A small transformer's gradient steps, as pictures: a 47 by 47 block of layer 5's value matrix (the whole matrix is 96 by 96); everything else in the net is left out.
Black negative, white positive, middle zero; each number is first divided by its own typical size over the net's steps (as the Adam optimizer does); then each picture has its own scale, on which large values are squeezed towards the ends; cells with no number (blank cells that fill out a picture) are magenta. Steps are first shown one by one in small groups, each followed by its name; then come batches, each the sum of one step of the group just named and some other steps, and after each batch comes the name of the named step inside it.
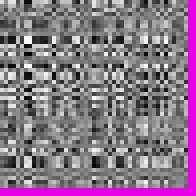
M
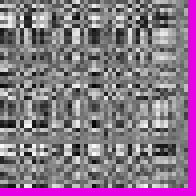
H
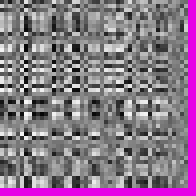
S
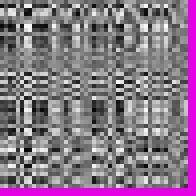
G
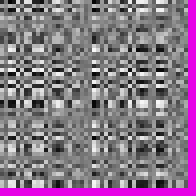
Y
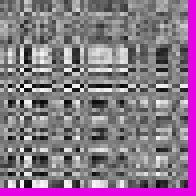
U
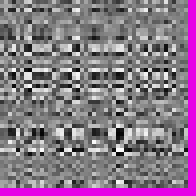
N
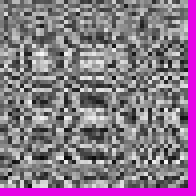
U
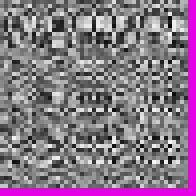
G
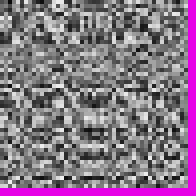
Y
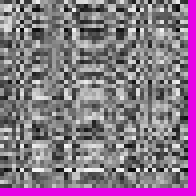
H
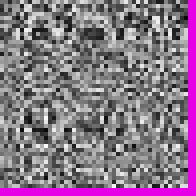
N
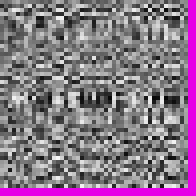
G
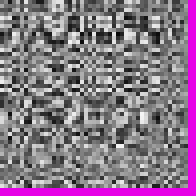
S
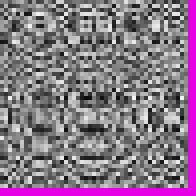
G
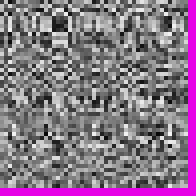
Y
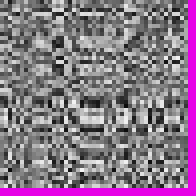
S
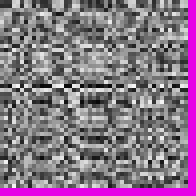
U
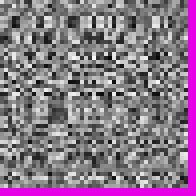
M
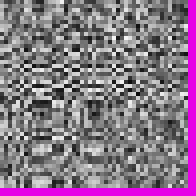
S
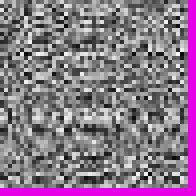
M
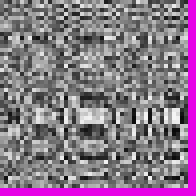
S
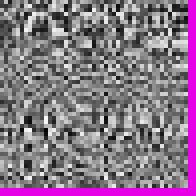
G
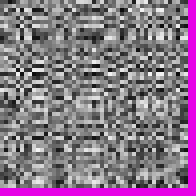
Y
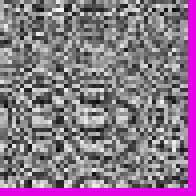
U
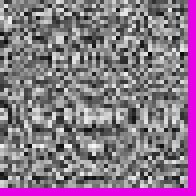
H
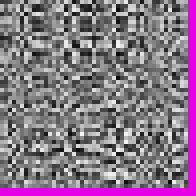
N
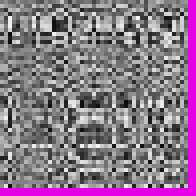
H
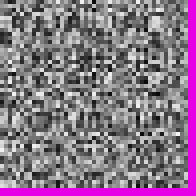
Y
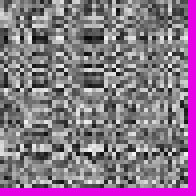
H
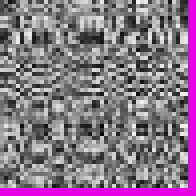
Y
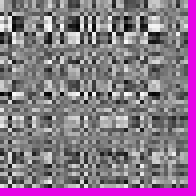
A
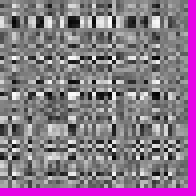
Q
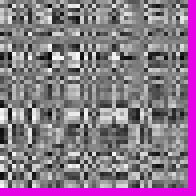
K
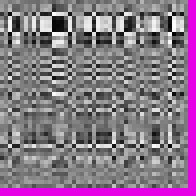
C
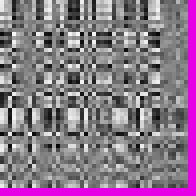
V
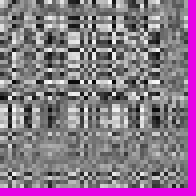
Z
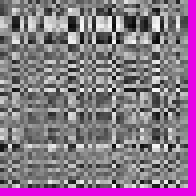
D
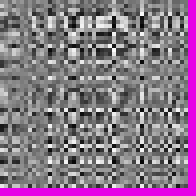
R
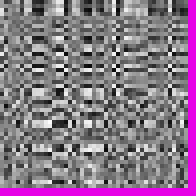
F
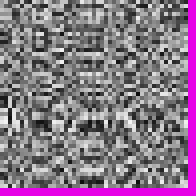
V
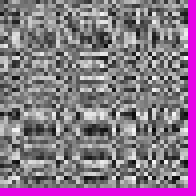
D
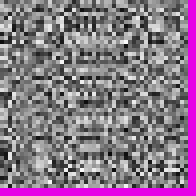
A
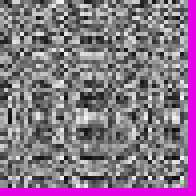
V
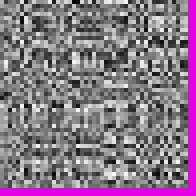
Z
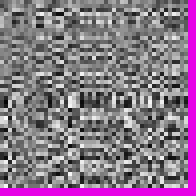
Q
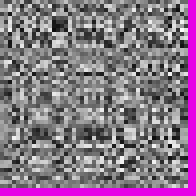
C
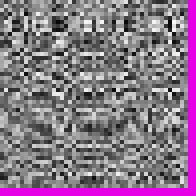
C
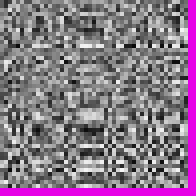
Q
